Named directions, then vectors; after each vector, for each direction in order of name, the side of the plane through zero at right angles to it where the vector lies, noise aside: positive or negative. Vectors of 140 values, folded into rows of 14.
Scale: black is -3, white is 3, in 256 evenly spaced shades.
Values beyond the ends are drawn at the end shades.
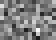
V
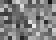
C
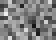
negative, negative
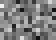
negative, positive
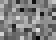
negative, positive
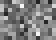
positive, positive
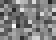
positive, negative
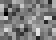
positive, positive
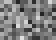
negative, positive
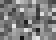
positive, negative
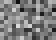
negative, positive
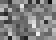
positive, positive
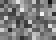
positive, negative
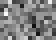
negative, negative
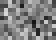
negative, negative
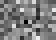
positive, negative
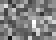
positive, positive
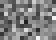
positive, negative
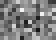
positive, negative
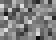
positive, positive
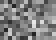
positive, positive
